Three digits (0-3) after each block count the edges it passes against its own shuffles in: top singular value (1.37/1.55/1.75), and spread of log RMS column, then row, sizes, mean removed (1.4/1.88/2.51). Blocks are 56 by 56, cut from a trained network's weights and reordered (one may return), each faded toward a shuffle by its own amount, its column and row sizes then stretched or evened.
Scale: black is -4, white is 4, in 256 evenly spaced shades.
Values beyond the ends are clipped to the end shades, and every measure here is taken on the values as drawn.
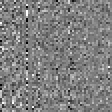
3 3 0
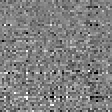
2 1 3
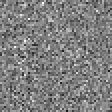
0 1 0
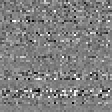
1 0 3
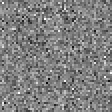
0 1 1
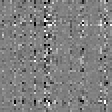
3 3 2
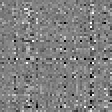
2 3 2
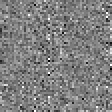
1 2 0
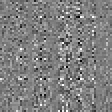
3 3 1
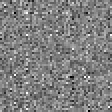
2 2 1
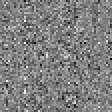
0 2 0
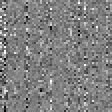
1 3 0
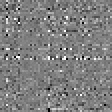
3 2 3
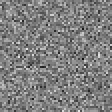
2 0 0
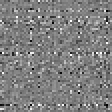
0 2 3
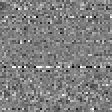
3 0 3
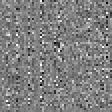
0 3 1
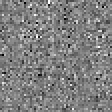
0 2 2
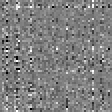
1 3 2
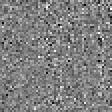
1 2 1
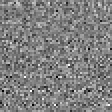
2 0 2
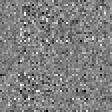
0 2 2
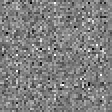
1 2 1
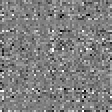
1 2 3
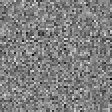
3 1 0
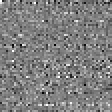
1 1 3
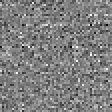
2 1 2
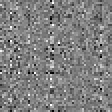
3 3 1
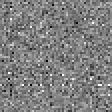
1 1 1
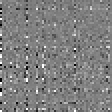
3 3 2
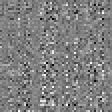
3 3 2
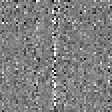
2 3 1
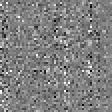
0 3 2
